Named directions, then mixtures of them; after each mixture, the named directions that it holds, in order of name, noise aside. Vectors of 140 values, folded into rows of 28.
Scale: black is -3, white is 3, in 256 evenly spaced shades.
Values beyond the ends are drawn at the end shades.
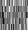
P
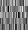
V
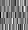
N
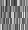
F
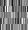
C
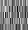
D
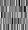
C, N, V.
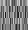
D, F.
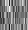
C, N, P.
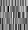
N, V.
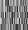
C, D, N.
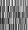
N, P, V.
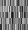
D, F, V.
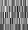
D.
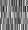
C, F, N.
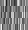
F.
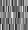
C, F, V.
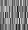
D.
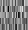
V.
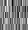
C, D.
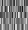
V.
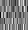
N.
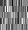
C.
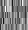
C, D, P.
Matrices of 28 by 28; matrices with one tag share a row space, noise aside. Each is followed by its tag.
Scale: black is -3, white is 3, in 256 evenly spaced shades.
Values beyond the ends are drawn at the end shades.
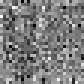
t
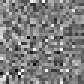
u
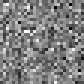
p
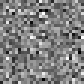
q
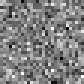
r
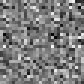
p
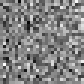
p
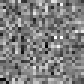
u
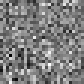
t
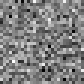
t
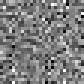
r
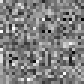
t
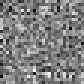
t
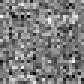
t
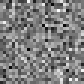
r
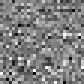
t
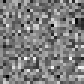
p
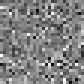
r
